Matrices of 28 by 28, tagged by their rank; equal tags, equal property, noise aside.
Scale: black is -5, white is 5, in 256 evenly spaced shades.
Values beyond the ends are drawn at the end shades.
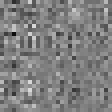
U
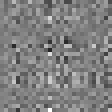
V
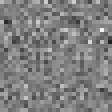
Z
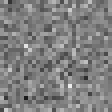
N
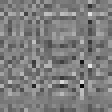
V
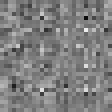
U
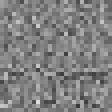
N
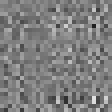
V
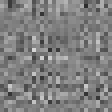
V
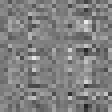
V
